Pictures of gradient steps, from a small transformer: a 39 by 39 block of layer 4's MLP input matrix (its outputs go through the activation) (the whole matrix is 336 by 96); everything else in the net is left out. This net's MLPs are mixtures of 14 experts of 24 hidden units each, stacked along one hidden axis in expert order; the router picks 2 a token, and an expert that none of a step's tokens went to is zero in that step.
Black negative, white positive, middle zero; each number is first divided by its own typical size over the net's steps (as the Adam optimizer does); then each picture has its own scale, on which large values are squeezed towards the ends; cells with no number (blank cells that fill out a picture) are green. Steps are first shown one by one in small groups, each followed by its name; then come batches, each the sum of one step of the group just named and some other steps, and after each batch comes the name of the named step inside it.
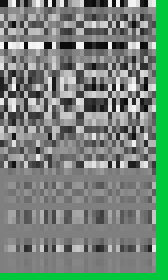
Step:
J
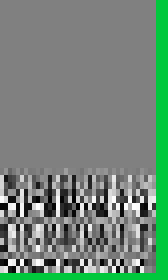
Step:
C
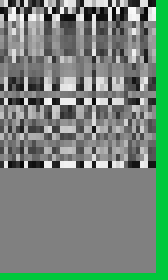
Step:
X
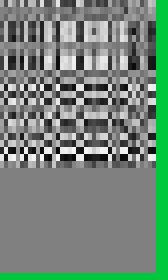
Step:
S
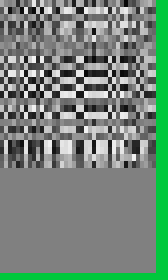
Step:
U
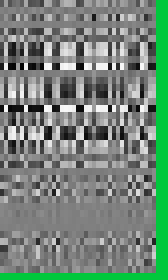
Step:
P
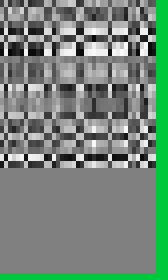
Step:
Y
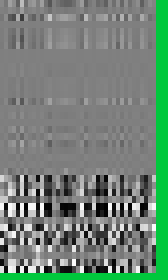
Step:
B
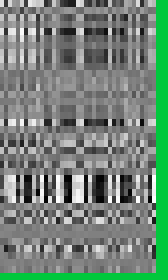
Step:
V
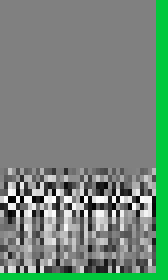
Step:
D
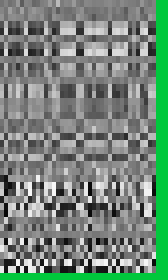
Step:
Y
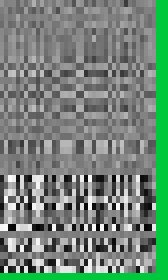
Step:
U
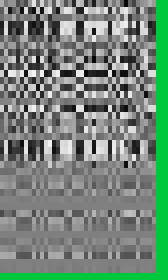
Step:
U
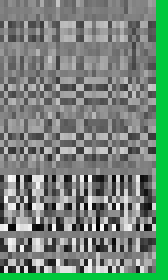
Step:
S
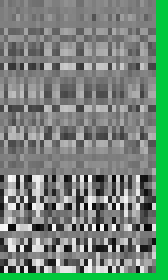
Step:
P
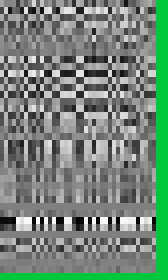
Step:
U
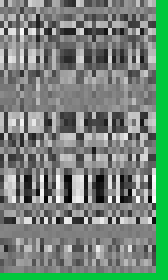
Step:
V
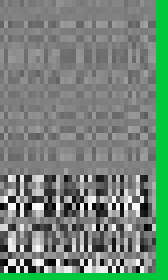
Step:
C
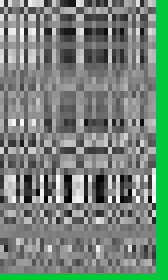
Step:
V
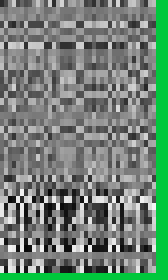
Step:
J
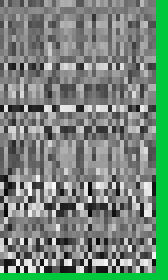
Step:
P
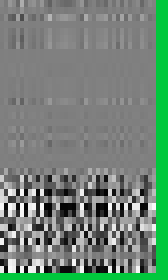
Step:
B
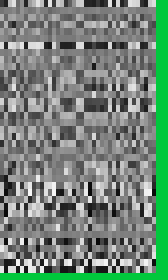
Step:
J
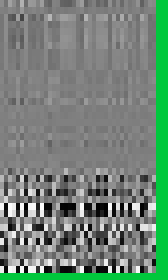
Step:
B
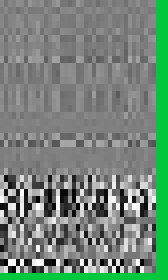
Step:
C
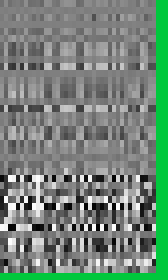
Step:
P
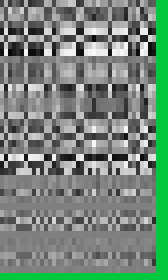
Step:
Y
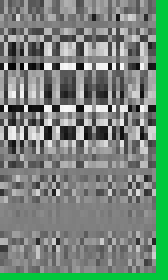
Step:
P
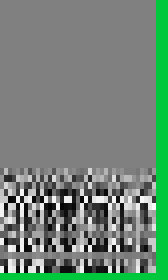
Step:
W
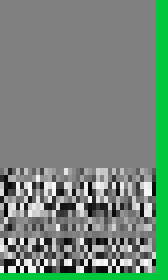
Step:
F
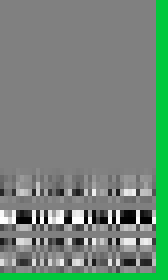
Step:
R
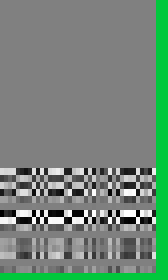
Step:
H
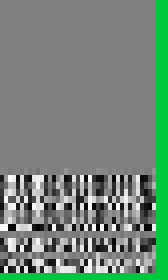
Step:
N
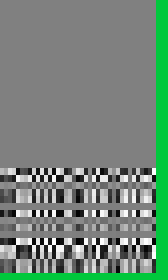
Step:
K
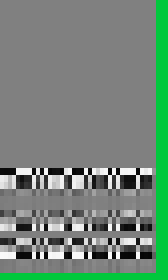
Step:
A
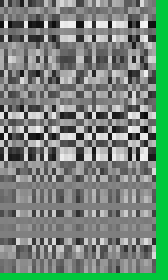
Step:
K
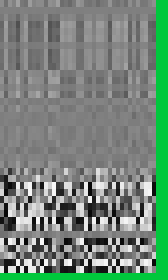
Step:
F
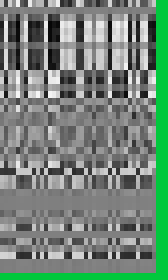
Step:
A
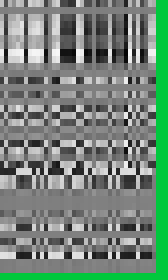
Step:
A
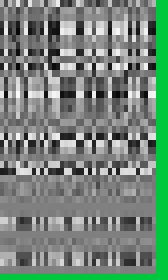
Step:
A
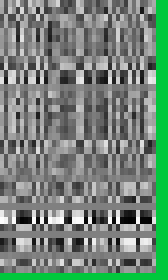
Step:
R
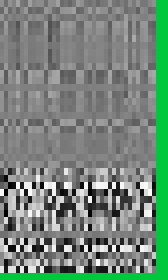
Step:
F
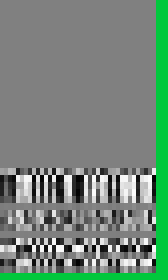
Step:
K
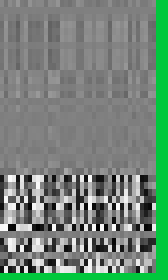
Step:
N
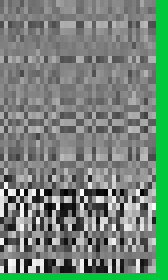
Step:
W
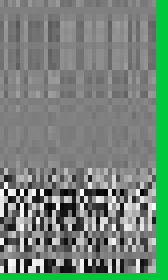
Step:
W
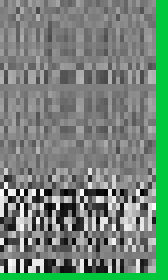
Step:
W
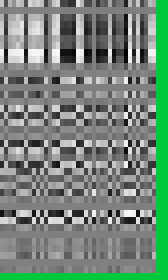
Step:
H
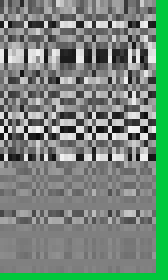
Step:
H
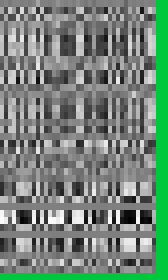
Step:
R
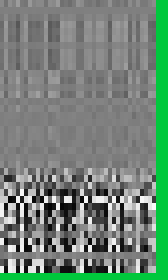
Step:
W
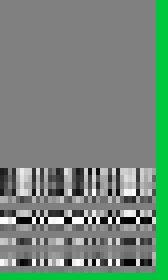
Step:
H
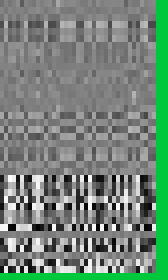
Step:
N
